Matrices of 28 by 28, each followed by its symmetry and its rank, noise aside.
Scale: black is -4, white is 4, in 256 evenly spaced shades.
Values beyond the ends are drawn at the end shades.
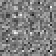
no symmetry, rank four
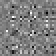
no symmetry, rank three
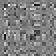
symmetric, rank three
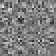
no symmetry, rank five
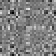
symmetric, rank three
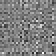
antisymmetric, rank four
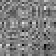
symmetric, rank three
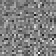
antisymmetric, rank four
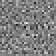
no symmetry, rank five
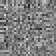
no symmetry, rank five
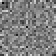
symmetric, rank four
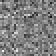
antisymmetric, rank four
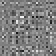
symmetric, rank three
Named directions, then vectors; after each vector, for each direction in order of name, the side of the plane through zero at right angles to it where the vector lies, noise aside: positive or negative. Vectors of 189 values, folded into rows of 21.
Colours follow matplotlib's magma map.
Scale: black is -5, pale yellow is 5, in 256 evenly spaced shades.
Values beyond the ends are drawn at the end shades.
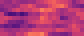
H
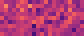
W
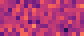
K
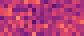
negative, negative, negative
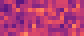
positive, positive, negative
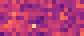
negative, positive, negative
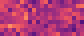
negative, positive, positive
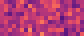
positive, positive, positive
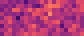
positive, positive, negative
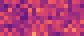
positive, negative, negative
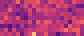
positive, negative, negative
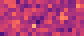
negative, positive, negative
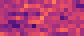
positive, negative, positive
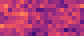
negative, positive, positive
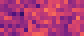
positive, positive, negative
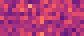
positive, positive, positive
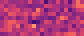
negative, positive, negative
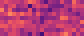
negative, negative, negative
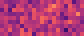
positive, positive, positive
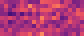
positive, positive, positive
